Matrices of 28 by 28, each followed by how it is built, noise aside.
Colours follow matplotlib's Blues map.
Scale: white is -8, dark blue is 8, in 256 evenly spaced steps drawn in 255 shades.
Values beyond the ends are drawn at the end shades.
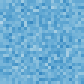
blocks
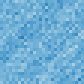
Hankel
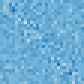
banded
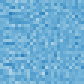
low rank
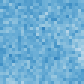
smooth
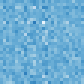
low rank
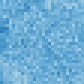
smooth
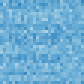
blocks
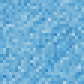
Hankel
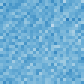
Hankel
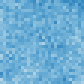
smooth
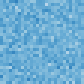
noise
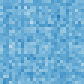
blocks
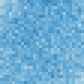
smooth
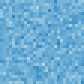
noise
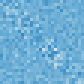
banded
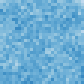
smooth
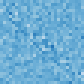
banded
